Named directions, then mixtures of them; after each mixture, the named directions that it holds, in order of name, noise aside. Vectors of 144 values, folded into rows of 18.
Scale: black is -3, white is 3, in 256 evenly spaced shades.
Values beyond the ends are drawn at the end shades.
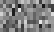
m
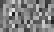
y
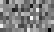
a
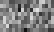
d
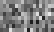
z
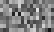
a, y, z.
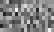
a, y.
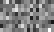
a.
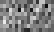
d, y.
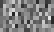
y.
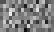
d, y.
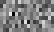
m, y.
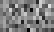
d, y, z.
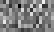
a, d, m.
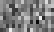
z.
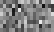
m.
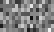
a.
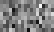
d, m, z.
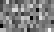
a.
